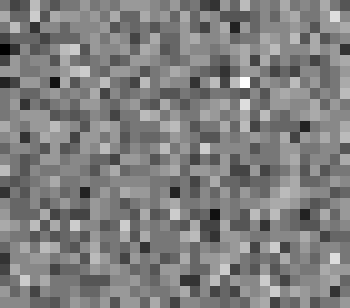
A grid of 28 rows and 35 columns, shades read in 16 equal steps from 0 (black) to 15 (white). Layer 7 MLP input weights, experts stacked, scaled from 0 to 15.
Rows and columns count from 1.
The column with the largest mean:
25
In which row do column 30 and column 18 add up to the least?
28
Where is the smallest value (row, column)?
5, 1
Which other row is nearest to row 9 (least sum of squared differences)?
17
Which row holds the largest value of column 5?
23
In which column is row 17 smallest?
20
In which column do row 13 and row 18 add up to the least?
3
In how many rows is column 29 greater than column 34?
11
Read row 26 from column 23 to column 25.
6 9 8
